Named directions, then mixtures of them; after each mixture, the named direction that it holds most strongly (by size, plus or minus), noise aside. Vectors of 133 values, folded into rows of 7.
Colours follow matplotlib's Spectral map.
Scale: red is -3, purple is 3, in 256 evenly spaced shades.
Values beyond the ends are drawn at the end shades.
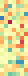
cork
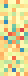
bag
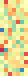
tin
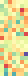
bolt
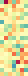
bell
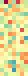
bell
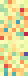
bolt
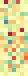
bag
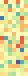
cork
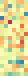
cork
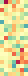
bell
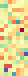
bolt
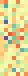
bag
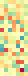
tin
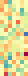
bolt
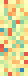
tin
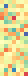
bag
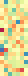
tin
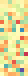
tin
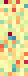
bell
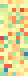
bolt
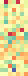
bag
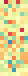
bag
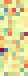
tin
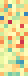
cork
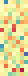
tin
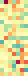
bell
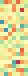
bell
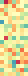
bell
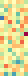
cork
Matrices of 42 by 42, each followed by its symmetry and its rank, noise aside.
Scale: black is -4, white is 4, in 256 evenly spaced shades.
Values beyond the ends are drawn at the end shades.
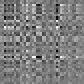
no symmetry, rank two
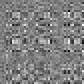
no symmetry, rank two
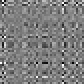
no symmetry, rank two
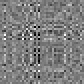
no symmetry, rank two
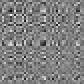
symmetric, rank two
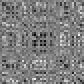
symmetric, rank three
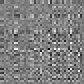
no symmetry, rank four
